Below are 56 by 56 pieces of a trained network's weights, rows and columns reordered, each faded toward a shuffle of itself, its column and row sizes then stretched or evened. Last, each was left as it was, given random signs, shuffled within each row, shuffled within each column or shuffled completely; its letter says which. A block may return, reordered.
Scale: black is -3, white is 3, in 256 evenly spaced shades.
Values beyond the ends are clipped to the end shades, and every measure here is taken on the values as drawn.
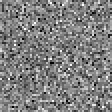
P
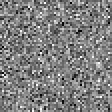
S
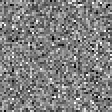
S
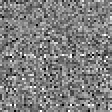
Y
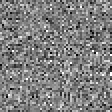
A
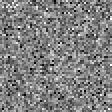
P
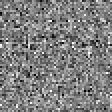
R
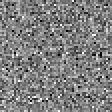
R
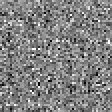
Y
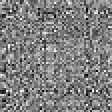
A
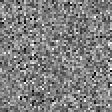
S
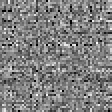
A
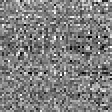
A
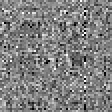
A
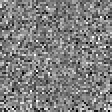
Y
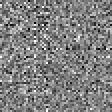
Y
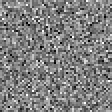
P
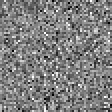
S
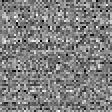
A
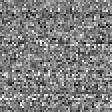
R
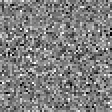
R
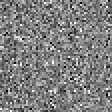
S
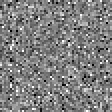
S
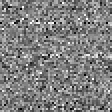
R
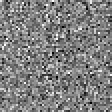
S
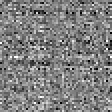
A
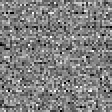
R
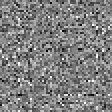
A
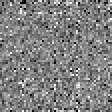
Y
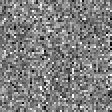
S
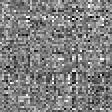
A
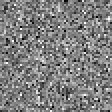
S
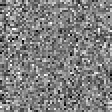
S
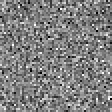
P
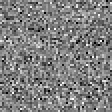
R
